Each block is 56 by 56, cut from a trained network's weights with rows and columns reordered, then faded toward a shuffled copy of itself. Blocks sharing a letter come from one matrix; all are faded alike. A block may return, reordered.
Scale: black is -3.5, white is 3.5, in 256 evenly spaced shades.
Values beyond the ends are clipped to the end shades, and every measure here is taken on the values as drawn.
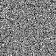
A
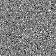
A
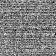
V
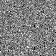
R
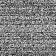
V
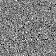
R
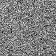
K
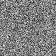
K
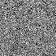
R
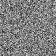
K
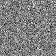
K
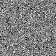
R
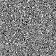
R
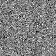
R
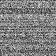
V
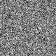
K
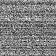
V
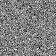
R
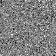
A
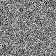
R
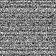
V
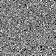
A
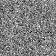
K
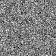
K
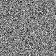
K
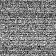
V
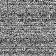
V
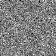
R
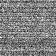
V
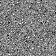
A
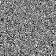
A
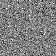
R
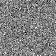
K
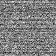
V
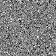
A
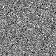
R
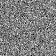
K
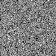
R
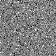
A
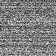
V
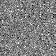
A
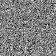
R
